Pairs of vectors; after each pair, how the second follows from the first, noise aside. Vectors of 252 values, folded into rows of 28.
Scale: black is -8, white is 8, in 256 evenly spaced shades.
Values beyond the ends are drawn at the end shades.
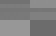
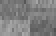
copied.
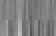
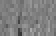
negated, partly zeroed.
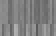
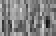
wrapped around, negated, scaled up.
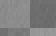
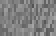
sign-scrambled.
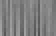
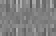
reversed, negated, partly zeroed.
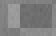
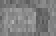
reversed, negated.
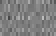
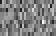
wrapped around, negated, scaled up.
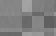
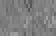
negated, partly zeroed.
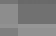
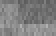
copied.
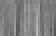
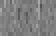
reversed, negated, partly zeroed.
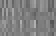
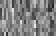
scaled up.
